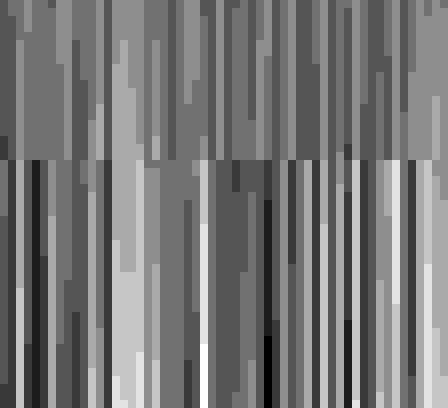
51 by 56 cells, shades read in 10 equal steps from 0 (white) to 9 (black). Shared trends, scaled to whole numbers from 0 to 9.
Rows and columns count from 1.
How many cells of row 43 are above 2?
45
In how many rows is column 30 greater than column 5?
1
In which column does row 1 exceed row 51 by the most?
26
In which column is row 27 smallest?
50
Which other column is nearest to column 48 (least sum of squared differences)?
7
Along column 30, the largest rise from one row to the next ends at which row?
21
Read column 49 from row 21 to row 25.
3 3 3 3 3
